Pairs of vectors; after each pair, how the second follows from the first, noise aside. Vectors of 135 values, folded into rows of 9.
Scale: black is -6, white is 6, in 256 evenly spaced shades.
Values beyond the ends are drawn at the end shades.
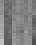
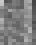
reversed, negated.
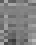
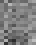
copied.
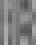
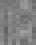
negated, shrunk.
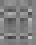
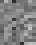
wrapped around, negated.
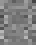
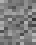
wrapped around.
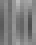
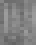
reversed, negated, shrunk.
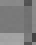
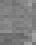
negated, shrunk.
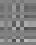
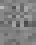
negated, partly zeroed.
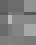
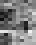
reversed, negated, scaled up.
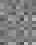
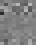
wrapped around, negated, partly zeroed.
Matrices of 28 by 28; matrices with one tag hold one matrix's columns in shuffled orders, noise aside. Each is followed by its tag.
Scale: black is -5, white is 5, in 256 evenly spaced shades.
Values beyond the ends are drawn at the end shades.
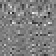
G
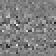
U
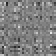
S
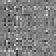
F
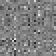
F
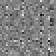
F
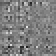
S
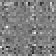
S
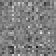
S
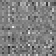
S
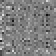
F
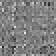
S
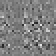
U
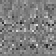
U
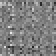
S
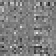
S
